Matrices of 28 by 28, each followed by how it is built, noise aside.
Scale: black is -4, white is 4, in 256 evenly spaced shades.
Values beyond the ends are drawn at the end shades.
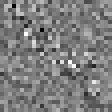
banded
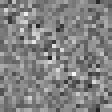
banded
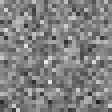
repeating columns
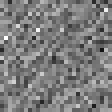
Hankel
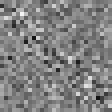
banded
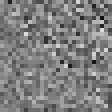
upper triangular
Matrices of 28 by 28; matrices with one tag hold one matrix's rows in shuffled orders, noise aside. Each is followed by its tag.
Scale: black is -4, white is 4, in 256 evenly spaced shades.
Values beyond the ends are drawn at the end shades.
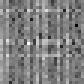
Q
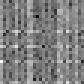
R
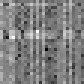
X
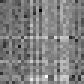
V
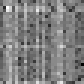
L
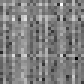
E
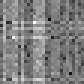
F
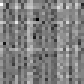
R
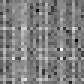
E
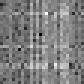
V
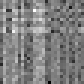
F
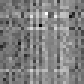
V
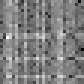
L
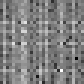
E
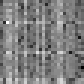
L
